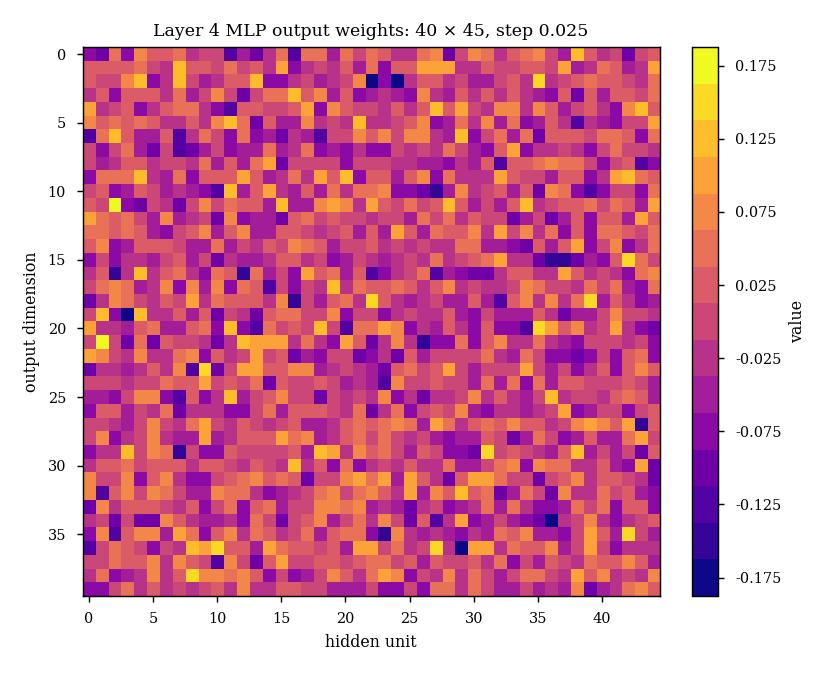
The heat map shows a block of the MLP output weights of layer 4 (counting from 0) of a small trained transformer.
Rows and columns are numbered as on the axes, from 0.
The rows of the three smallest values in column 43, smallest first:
27, 8, 29
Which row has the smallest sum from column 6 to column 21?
7
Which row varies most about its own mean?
20
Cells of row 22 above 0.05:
5
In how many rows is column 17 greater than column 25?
23
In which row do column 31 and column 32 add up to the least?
18
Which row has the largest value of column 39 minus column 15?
34
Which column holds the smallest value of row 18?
16
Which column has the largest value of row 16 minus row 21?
26
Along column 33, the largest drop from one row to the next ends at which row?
28
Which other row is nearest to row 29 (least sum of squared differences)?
33
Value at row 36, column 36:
0.075
